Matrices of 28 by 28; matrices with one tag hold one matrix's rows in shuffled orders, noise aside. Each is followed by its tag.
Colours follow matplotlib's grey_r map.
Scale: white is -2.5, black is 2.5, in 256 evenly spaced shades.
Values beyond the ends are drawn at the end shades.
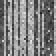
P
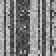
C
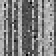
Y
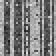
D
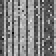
P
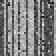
P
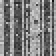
D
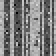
D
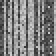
P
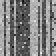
C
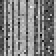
P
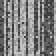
P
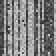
P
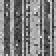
D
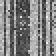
C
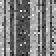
C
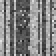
C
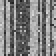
C
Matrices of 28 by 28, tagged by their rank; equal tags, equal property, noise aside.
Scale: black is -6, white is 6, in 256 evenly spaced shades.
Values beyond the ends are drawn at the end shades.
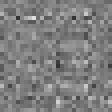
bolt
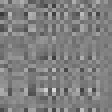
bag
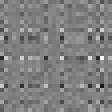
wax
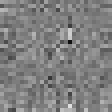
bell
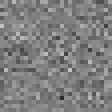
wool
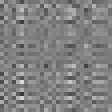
bag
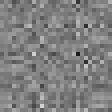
bolt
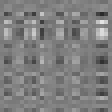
wax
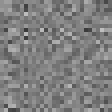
bolt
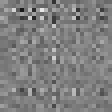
bolt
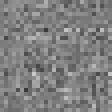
wool
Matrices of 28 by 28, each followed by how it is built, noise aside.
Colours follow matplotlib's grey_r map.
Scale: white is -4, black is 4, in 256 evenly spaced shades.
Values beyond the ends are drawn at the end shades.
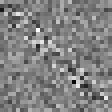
banded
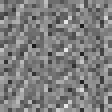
repeating rows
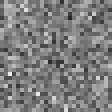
noise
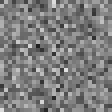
repeating rows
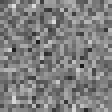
noise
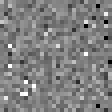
sparse
